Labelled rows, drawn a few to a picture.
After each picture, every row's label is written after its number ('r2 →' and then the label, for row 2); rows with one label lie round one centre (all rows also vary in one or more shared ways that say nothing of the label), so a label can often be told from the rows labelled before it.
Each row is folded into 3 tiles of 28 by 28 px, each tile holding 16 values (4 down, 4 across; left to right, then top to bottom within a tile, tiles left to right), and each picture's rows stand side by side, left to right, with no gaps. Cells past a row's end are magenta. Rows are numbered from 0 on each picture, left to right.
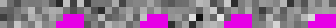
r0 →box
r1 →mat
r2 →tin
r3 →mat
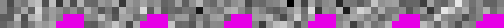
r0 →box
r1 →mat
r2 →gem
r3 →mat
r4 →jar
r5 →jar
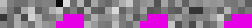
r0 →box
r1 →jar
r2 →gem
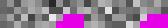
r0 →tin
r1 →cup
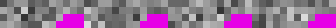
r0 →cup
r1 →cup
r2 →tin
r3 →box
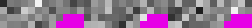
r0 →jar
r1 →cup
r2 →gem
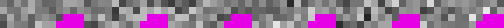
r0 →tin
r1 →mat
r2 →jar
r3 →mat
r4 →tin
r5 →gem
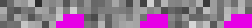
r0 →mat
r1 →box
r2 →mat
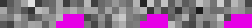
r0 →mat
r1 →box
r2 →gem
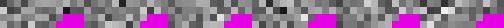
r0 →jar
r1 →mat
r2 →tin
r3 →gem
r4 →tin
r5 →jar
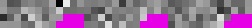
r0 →box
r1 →mat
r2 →tin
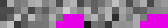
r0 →gem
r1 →tin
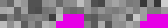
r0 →cup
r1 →box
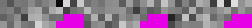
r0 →box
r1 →tin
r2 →box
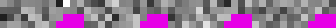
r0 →box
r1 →tin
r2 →box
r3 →gem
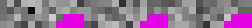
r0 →gem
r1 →mat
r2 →cup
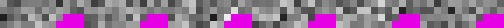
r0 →box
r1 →box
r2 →cup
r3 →tin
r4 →jar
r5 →gem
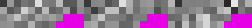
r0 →jar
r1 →jar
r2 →box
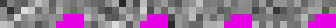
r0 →jar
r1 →mat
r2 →tin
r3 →gem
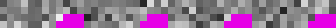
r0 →cup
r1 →box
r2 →cup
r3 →gem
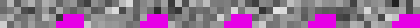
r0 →gem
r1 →jar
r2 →gem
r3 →jar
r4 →box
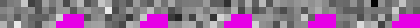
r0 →cup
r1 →cup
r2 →box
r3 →gem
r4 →mat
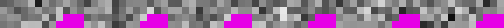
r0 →mat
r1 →cup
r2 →cup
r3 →jar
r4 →jar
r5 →tin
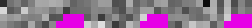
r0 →jar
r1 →cup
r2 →mat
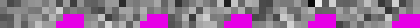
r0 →box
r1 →mat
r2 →box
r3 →box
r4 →tin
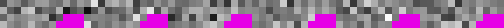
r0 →jar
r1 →gem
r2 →box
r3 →mat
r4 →gem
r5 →mat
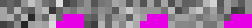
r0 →tin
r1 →box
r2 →jar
